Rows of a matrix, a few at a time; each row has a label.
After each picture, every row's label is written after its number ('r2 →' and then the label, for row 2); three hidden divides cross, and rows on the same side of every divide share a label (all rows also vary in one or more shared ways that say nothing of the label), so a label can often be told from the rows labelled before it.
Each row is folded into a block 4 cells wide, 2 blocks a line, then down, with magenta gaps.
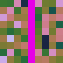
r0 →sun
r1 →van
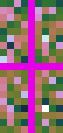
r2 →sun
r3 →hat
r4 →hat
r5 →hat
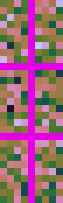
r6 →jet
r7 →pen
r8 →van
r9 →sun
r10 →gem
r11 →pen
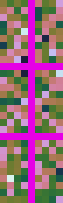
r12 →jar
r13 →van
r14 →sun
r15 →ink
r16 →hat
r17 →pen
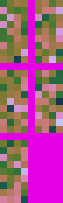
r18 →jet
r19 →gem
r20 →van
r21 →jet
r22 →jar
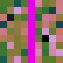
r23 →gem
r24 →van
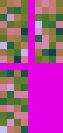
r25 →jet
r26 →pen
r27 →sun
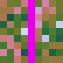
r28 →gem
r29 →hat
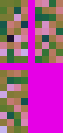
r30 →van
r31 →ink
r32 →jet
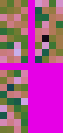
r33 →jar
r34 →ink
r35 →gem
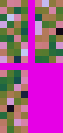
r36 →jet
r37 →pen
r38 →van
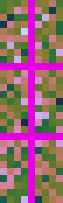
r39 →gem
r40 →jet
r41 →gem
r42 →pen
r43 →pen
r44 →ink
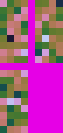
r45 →van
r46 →sun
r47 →ink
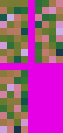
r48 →jet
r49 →gem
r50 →jet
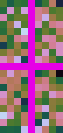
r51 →jar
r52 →sun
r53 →pen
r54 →sun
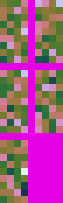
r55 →gem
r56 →ink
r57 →ink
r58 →jet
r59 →gem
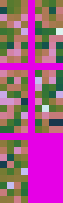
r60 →jar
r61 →jar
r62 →pen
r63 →hat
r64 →gem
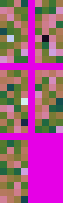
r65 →sun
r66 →van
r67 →gem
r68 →pen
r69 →jar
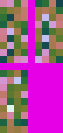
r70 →ink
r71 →sun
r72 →hat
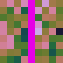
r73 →pen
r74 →pen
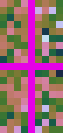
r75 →ink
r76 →hat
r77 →jar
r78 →sun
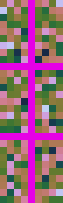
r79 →pen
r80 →ink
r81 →pen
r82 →hat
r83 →ink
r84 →van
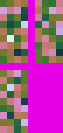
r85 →hat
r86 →gem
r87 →jet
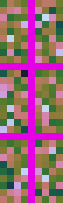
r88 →hat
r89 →jet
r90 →sun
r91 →hat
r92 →jar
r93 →hat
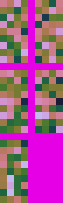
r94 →jet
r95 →gem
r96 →pen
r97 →pen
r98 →hat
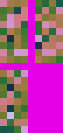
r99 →van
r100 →jar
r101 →ink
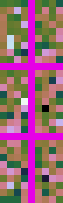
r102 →hat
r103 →jar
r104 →jar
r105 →van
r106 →pen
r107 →van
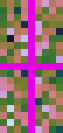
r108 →van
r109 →pen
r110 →sun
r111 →sun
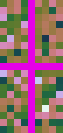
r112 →hat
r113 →van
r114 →ink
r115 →hat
